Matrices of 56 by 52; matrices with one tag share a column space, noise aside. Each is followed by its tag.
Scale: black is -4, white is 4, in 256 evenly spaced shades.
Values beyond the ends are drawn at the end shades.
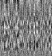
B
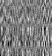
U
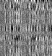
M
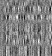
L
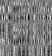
L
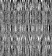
M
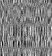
U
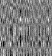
U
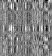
M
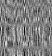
U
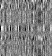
M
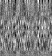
B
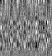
B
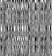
M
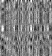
M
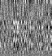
B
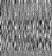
B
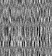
U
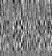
B
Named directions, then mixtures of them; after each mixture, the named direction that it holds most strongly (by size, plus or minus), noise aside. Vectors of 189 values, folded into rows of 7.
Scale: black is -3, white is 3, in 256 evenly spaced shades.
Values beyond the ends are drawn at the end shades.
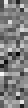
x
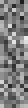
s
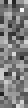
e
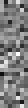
x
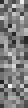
s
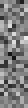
s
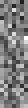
s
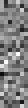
x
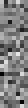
x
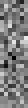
s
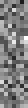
s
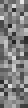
s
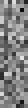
e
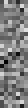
x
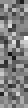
s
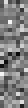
x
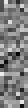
x
